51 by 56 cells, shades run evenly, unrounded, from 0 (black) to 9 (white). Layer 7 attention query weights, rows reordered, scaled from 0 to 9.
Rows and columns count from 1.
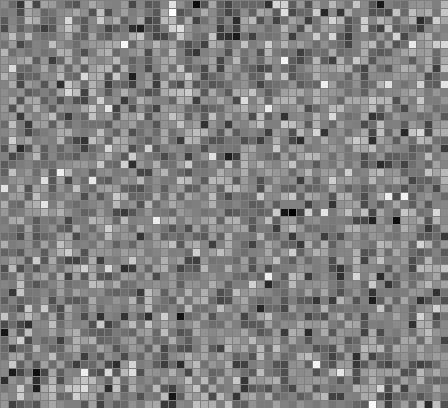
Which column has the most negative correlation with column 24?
14
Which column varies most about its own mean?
47
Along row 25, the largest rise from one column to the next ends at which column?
51
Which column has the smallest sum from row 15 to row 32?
11
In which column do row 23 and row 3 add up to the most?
42
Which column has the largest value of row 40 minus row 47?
5
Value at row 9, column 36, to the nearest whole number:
4
